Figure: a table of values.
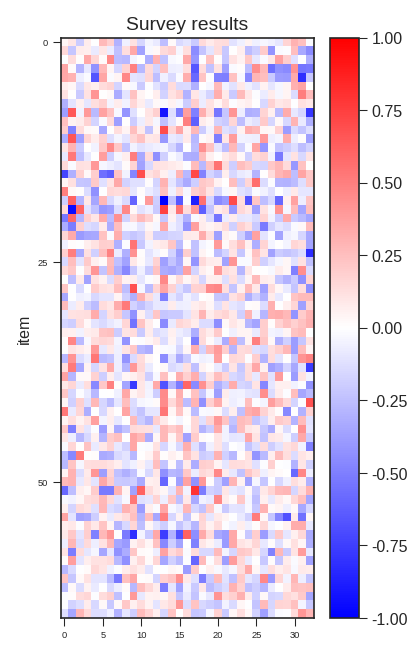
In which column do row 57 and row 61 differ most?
15
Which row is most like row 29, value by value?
62
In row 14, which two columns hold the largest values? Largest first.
20, 4
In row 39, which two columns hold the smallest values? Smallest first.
9, 13
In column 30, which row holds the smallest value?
49
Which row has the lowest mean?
18
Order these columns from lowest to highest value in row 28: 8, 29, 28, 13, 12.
8, 29, 28, 12, 13
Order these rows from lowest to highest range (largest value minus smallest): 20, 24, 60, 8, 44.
60, 44, 20, 24, 8
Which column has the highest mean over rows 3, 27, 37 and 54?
25
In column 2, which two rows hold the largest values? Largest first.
19, 47
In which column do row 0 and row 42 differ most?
13
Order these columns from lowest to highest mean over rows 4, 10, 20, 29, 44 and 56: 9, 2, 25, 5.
9, 2, 5, 25
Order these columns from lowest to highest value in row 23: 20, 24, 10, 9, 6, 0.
10, 0, 24, 6, 20, 9
